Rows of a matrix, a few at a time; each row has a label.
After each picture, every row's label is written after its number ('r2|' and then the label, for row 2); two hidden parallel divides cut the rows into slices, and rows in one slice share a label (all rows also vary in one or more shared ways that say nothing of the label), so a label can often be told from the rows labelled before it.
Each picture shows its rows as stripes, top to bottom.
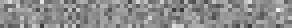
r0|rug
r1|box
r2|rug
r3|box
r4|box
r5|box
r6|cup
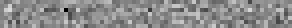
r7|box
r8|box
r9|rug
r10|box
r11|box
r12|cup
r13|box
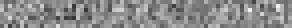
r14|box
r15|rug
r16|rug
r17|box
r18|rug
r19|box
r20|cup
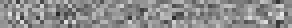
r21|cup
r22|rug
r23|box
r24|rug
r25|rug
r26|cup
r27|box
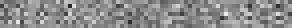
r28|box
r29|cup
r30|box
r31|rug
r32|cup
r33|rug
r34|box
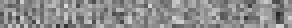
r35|cup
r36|cup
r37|box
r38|cup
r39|cup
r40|cup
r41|rug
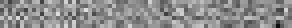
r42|cup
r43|box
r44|cup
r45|cup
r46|rug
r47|cup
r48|cup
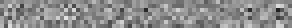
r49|box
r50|rug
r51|cup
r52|box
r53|cup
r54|rug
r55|rug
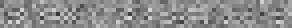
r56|box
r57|box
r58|cup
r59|rug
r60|cup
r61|rug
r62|box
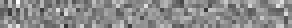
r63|rug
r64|rug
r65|cup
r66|cup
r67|box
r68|box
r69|rug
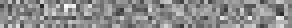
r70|rug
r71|cup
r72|cup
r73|cup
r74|rug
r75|box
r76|rug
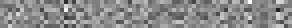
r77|rug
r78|box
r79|cup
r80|rug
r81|rug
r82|cup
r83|rug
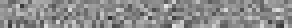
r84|box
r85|box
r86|rug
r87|box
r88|rug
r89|cup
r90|cup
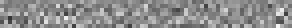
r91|box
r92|box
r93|rug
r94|rug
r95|cup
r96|cup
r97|rug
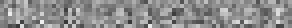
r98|box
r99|box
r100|rug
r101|rug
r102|box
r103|rug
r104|cup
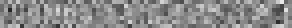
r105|rug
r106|cup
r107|cup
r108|cup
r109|box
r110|cup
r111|rug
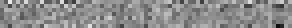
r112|rug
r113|cup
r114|box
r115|box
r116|box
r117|box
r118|cup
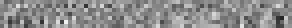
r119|box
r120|rug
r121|box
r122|box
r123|cup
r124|cup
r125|cup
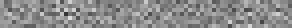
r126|box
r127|box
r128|cup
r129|rug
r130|box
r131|box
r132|box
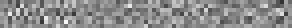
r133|cup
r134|cup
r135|rug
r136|rug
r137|cup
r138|cup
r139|box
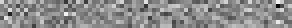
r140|rug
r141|cup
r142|rug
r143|cup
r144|box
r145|rug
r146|box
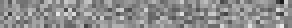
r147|cup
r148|box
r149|rug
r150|cup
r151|rug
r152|box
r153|rug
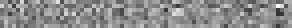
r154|cup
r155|rug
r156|cup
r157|cup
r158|box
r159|box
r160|cup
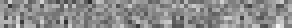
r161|rug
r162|cup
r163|box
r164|box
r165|rug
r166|rug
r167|rug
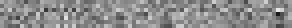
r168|box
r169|box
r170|rug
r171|cup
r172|cup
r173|box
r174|cup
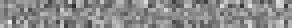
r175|rug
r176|rug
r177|box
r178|box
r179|box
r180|rug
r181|rug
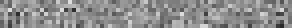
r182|box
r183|box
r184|rug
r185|cup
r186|box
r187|cup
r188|cup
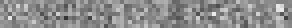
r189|box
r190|rug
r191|rug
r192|box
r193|rug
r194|box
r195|box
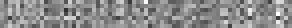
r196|rug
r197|box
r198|rug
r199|rug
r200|cup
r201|rug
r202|rug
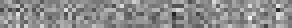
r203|box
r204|rug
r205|cup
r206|rug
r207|rug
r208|box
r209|rug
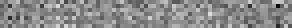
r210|rug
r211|cup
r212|box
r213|box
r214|cup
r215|box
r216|cup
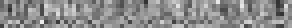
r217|cup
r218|cup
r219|cup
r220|cup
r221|box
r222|rug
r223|cup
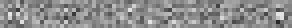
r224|box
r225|rug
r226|cup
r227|rug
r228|rug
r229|cup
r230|box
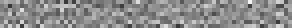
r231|rug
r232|cup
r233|box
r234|rug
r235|box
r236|cup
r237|rug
